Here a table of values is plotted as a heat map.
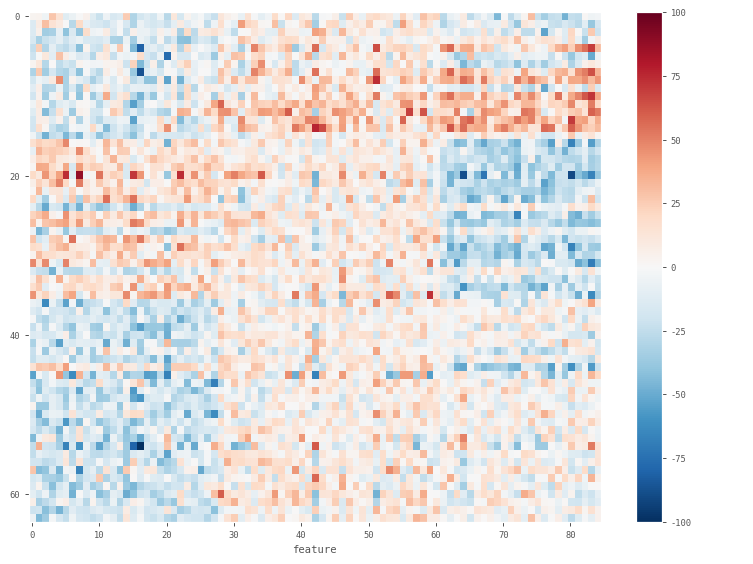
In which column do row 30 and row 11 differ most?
80
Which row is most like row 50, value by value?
46
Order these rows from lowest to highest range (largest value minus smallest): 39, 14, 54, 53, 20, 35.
39, 53, 14, 35, 54, 20
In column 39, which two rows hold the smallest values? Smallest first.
45, 4
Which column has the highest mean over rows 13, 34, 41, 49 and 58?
42
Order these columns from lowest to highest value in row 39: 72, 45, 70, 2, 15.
15, 2, 72, 70, 45
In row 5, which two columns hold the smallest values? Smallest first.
20, 83
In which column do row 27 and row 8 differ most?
51
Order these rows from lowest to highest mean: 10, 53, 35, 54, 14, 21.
54, 53, 21, 35, 10, 14
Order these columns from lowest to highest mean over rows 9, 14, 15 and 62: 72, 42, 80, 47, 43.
47, 72, 43, 80, 42
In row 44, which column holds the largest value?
5
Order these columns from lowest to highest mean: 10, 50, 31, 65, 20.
20, 10, 65, 31, 50
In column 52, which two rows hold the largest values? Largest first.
20, 26
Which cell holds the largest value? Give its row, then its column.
20, 7
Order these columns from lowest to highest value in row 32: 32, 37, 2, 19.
2, 19, 32, 37
